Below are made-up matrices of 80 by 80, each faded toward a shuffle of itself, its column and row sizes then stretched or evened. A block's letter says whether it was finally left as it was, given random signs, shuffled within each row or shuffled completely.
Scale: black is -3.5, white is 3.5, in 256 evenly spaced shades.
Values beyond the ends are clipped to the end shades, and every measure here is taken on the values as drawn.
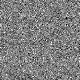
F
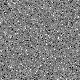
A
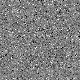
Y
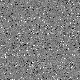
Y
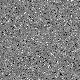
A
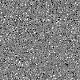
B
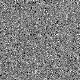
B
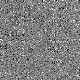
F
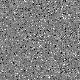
B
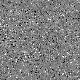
Y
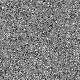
A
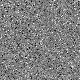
A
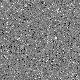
A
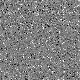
Y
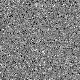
Y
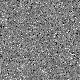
A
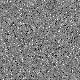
A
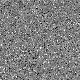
A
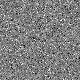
A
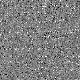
F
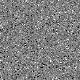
F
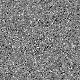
Y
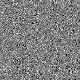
F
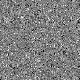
F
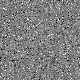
Y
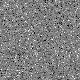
A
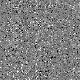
F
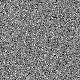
A
